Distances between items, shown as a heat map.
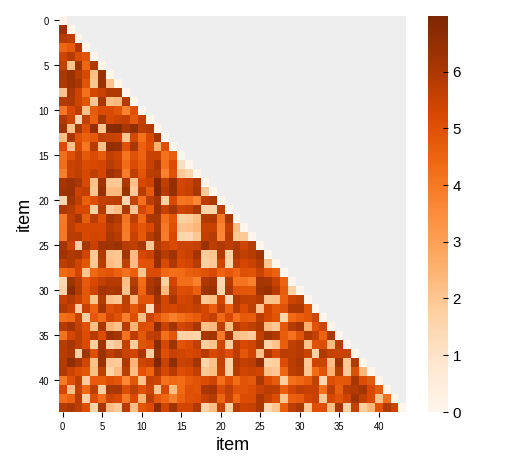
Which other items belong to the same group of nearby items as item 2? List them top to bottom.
11, 25, 32, 37
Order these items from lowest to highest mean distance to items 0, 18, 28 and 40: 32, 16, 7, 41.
7, 16, 41, 32
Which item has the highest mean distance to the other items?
12
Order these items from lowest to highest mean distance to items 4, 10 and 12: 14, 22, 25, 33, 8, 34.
33, 14, 34, 8, 22, 25
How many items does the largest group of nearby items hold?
15
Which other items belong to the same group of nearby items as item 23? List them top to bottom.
15, 16, 17, 22, 24, 35
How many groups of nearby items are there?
6
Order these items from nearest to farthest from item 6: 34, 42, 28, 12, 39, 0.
39, 34, 28, 42, 0, 12
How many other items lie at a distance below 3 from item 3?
5
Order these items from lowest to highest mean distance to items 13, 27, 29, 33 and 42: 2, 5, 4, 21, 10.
10, 4, 21, 5, 2
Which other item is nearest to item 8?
20
